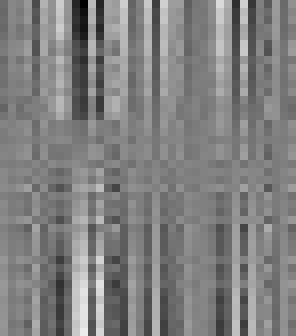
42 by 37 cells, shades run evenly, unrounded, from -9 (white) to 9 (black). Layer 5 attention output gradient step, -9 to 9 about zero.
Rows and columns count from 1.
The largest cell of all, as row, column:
1, 11
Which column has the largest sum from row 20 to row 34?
8
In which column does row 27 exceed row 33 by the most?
13
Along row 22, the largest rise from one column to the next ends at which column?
14
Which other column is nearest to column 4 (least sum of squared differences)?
23
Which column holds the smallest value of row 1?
28
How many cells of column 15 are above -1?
30
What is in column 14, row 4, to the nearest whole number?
-3
